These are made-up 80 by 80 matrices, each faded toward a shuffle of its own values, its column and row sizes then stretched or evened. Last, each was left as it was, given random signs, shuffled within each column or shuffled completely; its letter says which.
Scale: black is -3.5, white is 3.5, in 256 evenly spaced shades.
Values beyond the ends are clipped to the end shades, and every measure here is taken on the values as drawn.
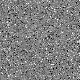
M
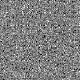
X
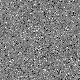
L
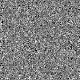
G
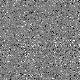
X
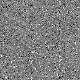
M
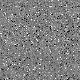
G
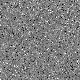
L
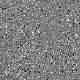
G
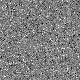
L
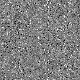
M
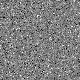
L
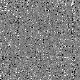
G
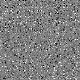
X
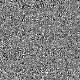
G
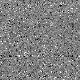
G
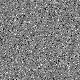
L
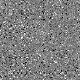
X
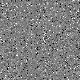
M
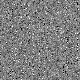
M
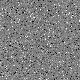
L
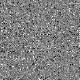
G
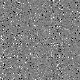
G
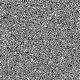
L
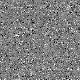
G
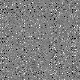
X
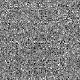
X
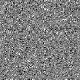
X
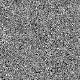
M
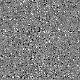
G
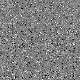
G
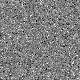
L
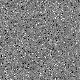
M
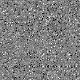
X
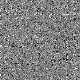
G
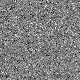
L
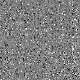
G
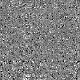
X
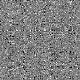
X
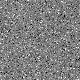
L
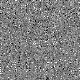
G
